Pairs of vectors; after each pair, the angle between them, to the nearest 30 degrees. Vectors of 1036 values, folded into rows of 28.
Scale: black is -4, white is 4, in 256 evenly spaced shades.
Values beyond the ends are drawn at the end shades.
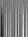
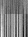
150 degrees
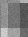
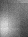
60 degrees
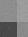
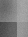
30 degrees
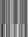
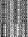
30 degrees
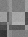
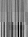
90 degrees
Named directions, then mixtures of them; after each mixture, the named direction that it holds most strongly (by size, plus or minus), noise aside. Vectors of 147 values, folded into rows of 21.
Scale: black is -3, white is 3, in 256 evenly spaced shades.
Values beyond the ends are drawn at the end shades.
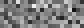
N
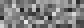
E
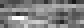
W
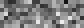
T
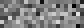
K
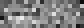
K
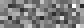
K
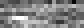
W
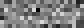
E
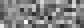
E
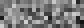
E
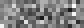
E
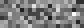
E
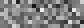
N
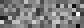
K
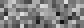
T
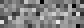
K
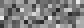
E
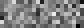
K
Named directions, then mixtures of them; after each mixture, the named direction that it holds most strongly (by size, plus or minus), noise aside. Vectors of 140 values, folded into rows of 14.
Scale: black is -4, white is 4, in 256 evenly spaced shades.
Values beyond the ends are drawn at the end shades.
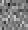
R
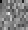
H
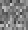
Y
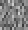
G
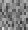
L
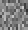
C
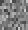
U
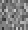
L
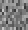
L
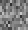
L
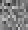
R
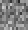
Y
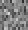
U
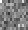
H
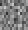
G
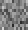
L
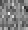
G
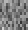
L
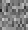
L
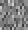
G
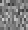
R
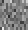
L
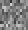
Y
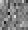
H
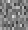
G
